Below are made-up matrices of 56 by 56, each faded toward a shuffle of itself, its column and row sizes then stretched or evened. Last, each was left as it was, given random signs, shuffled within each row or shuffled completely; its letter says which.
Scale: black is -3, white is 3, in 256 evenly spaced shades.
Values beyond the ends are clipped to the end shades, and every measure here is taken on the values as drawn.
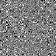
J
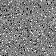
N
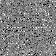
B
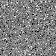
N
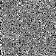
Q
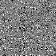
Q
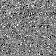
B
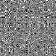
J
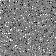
N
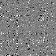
J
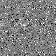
B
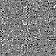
J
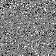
B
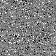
B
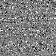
B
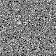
B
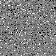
B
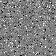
N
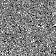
B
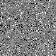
Q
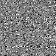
Q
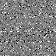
B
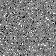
N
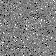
N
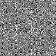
Q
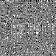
J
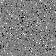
N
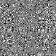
J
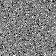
N
